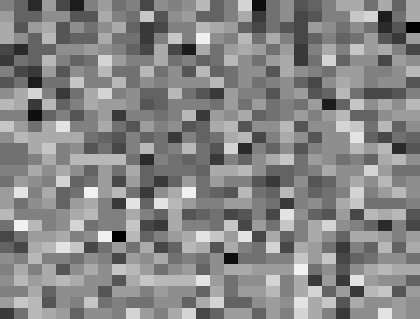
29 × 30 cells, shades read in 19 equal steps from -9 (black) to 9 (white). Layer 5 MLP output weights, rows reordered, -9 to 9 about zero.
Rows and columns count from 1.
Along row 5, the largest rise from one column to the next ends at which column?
15
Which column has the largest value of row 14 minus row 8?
3
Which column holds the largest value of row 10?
26
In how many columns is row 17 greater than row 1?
13
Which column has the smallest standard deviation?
4
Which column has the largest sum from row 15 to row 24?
10
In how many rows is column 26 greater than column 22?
19
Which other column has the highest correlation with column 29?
7
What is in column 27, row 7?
0
